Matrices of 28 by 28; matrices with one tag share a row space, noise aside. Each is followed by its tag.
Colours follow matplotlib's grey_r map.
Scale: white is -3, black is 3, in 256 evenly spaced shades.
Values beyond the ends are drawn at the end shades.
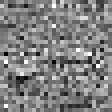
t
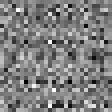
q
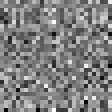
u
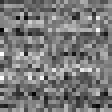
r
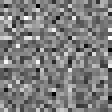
u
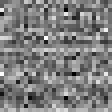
r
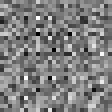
q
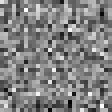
q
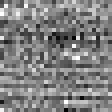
r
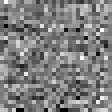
t
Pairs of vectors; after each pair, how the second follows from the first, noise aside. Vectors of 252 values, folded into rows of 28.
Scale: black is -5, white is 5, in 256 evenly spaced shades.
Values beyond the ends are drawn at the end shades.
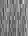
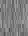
wrapped around, negated, shrunk.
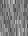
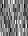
scaled up.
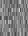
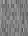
wrapped around, negated, shrunk.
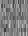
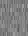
wrapped around, negated, shrunk.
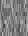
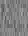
wrapped around, negated, shrunk.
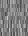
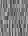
negated.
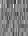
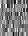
scaled up.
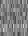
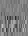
wrapped around, negated, partly zeroed.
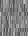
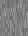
wrapped around, negated, shrunk.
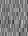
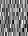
scaled up.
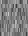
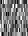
negated, scaled up.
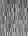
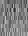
copied.
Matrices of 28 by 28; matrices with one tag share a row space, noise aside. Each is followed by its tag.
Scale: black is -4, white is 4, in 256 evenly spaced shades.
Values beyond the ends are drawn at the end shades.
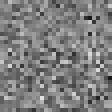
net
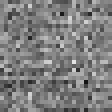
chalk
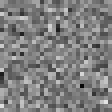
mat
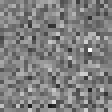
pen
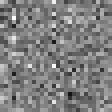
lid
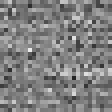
chalk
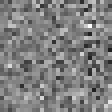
net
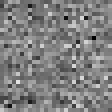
chalk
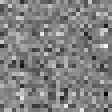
mat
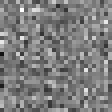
mat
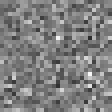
net
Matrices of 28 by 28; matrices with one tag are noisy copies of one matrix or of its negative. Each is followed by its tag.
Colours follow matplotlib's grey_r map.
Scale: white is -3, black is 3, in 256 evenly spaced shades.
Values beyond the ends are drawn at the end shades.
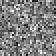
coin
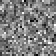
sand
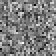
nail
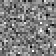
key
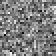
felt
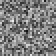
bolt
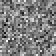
sand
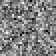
key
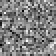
bolt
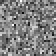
felt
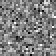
bolt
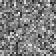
coin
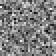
key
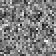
sand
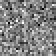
nail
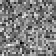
nail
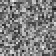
nail
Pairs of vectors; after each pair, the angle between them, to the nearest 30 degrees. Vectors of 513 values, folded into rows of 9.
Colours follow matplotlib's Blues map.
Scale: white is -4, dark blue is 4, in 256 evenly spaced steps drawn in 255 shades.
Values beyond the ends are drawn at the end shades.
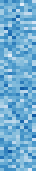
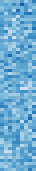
150 degrees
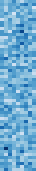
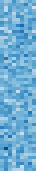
30 degrees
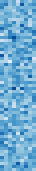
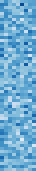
60 degrees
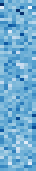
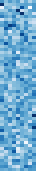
30 degrees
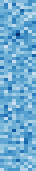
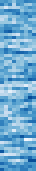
120 degrees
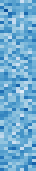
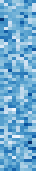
90 degrees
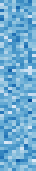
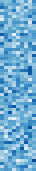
150 degrees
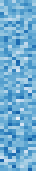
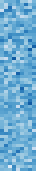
60 degrees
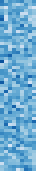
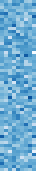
90 degrees
